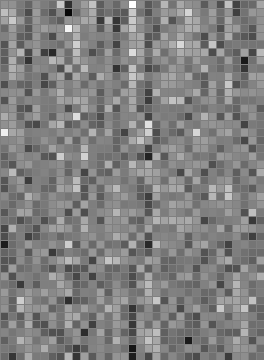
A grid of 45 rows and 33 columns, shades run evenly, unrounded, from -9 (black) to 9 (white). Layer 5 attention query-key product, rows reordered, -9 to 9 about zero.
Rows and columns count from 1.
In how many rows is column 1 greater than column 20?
15
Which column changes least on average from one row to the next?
5
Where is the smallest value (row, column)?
2, 9
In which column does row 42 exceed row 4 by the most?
20
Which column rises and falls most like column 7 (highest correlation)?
30
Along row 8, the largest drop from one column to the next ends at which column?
31
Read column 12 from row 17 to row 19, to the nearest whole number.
4 -1 0
